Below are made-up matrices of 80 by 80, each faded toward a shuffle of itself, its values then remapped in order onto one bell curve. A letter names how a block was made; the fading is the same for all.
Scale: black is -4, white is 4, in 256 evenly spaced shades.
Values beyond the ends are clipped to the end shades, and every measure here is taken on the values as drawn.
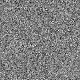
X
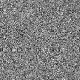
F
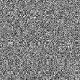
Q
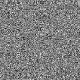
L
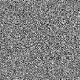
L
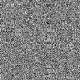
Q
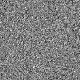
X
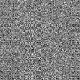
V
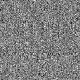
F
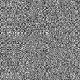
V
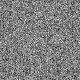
X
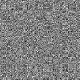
V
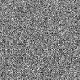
L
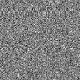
Q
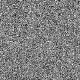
X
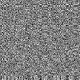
V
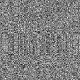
V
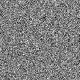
F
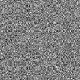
V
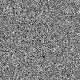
X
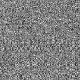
L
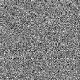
L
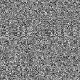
L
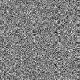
Q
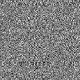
Q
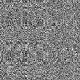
V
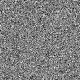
X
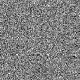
F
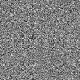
L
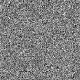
F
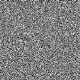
L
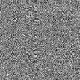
Q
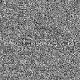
L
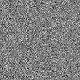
V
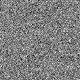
X
